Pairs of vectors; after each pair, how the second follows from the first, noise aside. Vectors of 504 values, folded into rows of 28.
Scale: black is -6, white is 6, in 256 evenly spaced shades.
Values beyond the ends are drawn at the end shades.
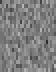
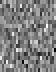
wrapped around, negated, scaled up.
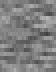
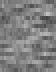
negated.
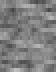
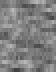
negated.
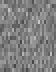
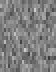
shuffled.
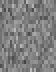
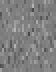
partly zeroed.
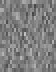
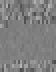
reversed, negated, partly zeroed.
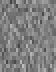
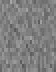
negated, shrunk.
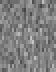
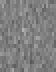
reversed, shrunk.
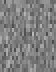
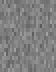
negated, shrunk.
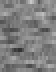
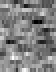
reversed, scaled up.
